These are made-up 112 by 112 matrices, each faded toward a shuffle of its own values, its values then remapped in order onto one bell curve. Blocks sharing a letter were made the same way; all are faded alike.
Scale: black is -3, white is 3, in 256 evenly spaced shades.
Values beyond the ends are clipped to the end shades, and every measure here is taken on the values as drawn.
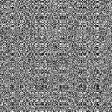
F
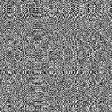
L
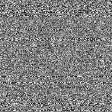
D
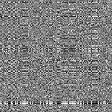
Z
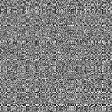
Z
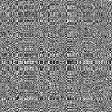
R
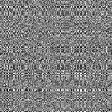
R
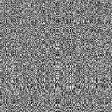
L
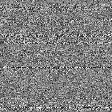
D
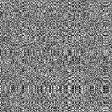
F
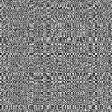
R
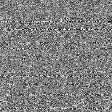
D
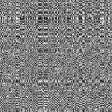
R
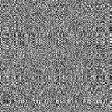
L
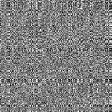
F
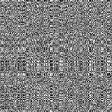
F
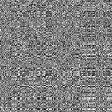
Z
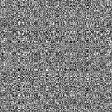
L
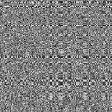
Z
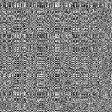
R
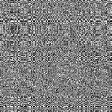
Z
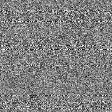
D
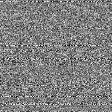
D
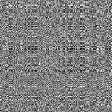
F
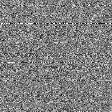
D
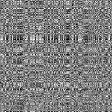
R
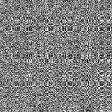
F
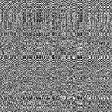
F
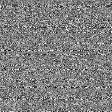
D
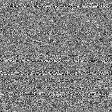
D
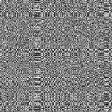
R
